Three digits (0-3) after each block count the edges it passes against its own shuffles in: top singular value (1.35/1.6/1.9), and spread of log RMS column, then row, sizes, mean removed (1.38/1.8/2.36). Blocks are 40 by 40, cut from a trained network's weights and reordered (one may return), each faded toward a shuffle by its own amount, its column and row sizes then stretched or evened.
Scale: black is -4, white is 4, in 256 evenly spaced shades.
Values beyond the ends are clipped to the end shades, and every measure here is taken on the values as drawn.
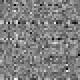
2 0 1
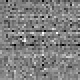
2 1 1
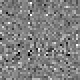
1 2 2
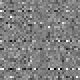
3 1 2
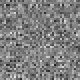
3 1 3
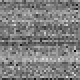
3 0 1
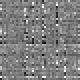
2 3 0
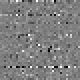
1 1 2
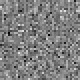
2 0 0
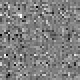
0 2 2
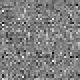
2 2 2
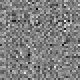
2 0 1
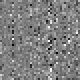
0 3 0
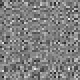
3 1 2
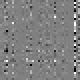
3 3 0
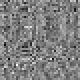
2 0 1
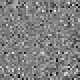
1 1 2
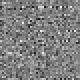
1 0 2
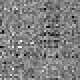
1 1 2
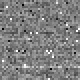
0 0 0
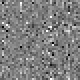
0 2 1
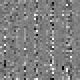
0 3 0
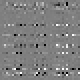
3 2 3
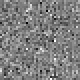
1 1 0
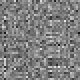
3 2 1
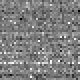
2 1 1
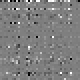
2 2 3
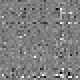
2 2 2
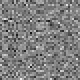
3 0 2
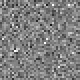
1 0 0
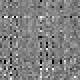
3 2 2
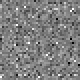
0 1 0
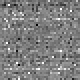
1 1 2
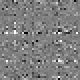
2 2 3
